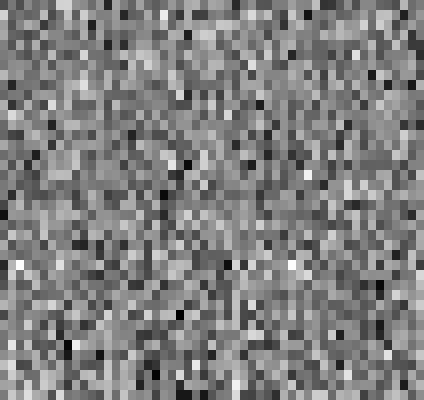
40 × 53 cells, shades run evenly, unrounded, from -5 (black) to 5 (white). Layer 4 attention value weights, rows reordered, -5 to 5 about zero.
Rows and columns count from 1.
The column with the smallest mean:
46
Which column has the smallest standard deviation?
15
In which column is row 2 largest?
21
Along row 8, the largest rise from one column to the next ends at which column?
48
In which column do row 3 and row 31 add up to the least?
12
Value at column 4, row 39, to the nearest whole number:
3
